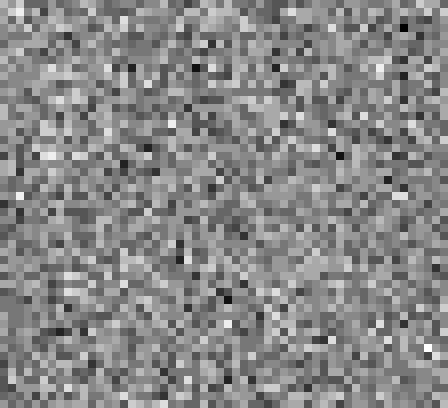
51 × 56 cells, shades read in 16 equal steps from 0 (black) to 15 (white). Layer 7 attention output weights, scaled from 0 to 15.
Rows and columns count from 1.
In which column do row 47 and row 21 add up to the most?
2
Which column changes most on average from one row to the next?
51
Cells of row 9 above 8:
28
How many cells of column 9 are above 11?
5
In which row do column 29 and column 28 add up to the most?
41
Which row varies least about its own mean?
21
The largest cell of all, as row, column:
44, 54
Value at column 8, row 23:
9
